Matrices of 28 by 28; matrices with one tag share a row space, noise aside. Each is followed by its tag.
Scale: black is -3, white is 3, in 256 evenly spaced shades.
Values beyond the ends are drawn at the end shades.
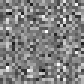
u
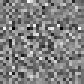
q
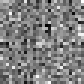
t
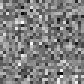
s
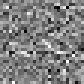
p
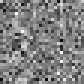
s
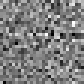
p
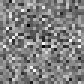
q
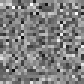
u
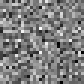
s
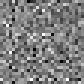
q
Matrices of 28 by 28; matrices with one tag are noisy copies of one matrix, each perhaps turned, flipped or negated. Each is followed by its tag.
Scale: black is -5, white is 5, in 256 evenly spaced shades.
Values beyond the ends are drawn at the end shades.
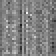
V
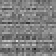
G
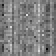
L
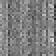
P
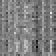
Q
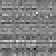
G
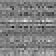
V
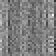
P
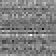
V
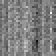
Q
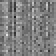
G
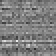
G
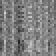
Q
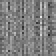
G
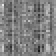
L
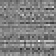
G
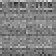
P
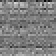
P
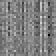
G
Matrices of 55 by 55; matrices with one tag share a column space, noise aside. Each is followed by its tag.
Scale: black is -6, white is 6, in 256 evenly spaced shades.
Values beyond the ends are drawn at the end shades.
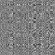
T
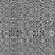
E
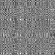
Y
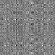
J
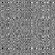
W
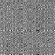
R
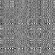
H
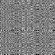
R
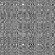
T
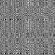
Y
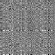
R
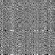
R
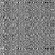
W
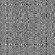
T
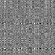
H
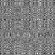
Y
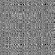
T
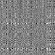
H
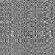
E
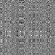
E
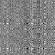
H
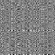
R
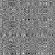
Y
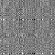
Y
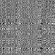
H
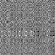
E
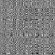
Y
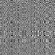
E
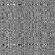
T
